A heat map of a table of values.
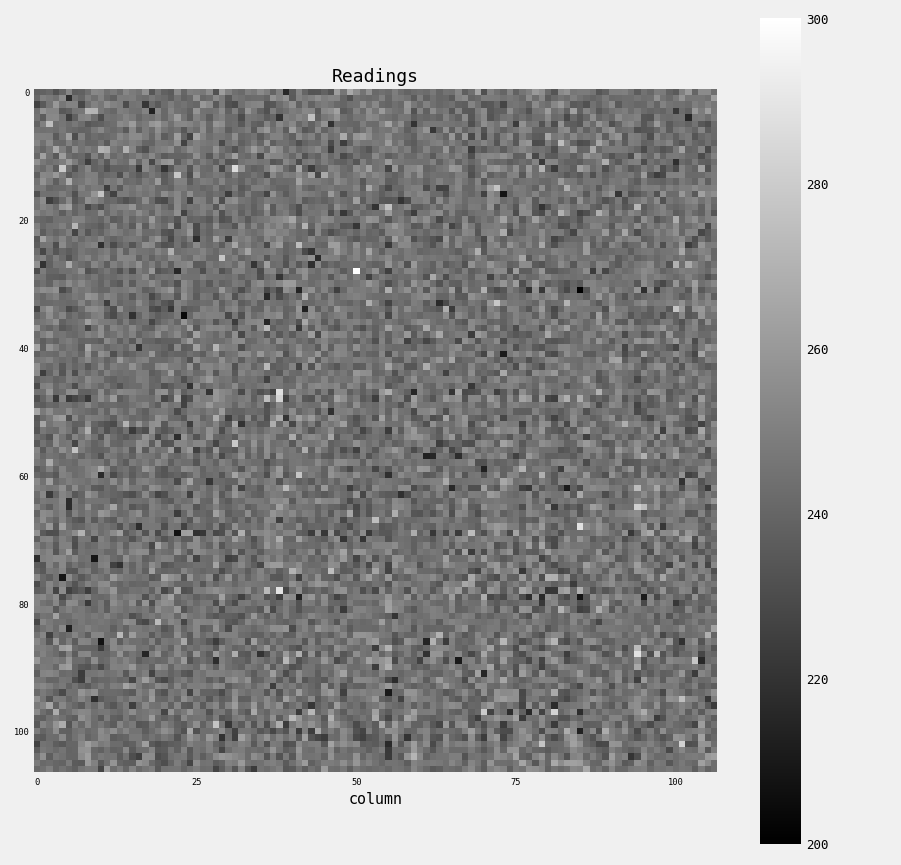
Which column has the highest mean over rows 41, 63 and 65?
95
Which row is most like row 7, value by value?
72
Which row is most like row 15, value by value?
33
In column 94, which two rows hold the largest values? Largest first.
88, 65
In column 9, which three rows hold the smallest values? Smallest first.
73, 95, 70
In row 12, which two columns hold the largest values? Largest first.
31, 4
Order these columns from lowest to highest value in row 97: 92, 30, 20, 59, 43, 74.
74, 20, 30, 92, 59, 43
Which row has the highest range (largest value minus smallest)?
28
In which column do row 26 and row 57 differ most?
29
